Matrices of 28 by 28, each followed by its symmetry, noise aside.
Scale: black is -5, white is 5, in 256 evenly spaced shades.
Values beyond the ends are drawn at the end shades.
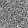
symmetric.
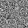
antisymmetric.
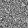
symmetric across the other diagonal.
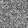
symmetric.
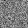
symmetric across the other diagonal.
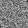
same after a half turn.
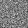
symmetric.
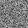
symmetric across the other diagonal.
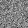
symmetric.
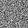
antisymmetric.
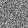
same after a half turn.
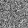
symmetric.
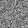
same after a half turn.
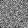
symmetric.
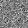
symmetric.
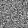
same after a half turn.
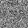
symmetric.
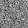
antisymmetric.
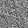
antisymmetric.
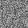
antisymmetric.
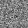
same after a half turn.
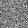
same after a half turn.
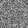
symmetric.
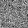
symmetric across the other diagonal.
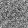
symmetric across the other diagonal.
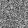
symmetric.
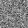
same after a half turn.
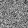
symmetric across the other diagonal.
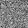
antisymmetric.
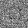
symmetric across the other diagonal.
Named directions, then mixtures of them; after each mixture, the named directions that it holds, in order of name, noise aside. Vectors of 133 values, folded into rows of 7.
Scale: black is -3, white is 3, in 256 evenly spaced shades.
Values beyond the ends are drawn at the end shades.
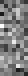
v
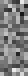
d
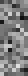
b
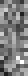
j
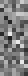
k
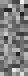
d.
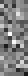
k, v.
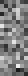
v.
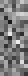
k.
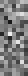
k.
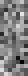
j.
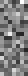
d, k.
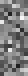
b.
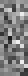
d, k.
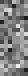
b, d.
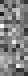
v.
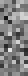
b, k.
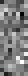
b, j.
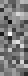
k.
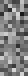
d, v.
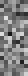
k.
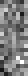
j.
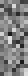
b, k.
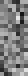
d, j.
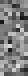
b.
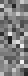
b, k.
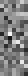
k.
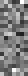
d, k.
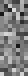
d, v.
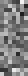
d.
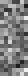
b, d.
